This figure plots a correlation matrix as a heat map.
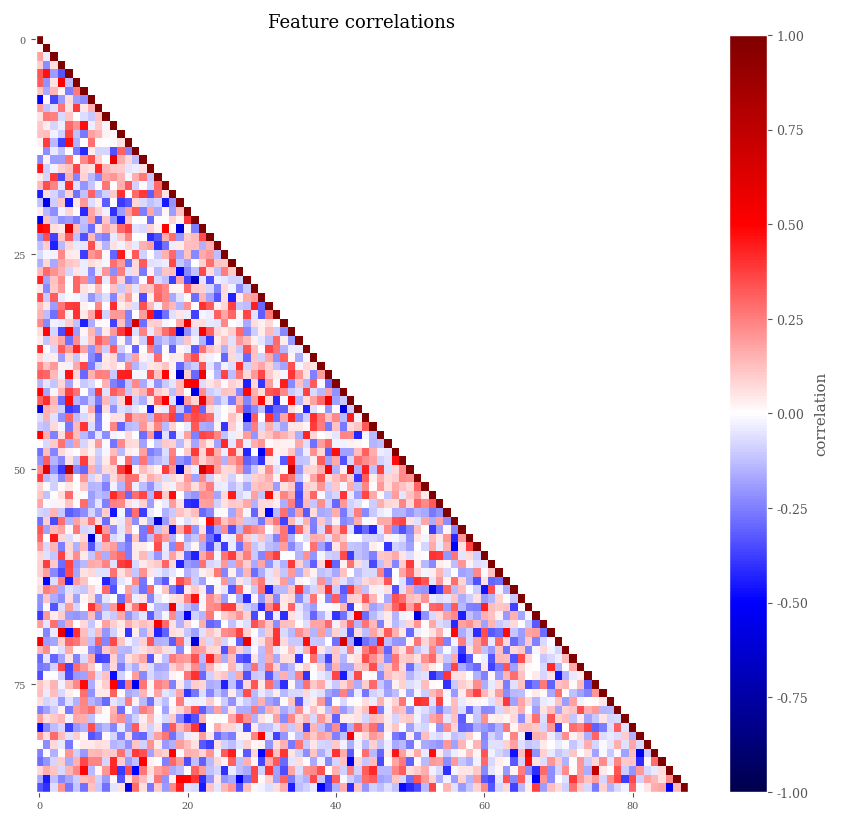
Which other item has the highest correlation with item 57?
8
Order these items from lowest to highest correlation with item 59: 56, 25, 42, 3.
56, 25, 3, 42
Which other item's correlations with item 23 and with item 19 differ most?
50
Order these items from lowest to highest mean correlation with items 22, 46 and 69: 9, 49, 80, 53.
80, 9, 49, 53
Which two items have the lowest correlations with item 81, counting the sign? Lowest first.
66, 83
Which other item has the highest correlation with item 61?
39
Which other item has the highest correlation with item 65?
21
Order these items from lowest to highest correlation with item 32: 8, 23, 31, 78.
23, 78, 31, 8
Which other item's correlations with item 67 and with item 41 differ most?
43
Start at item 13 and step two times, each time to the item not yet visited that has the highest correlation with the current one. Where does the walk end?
20
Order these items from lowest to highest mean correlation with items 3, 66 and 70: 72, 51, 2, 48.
2, 72, 48, 51
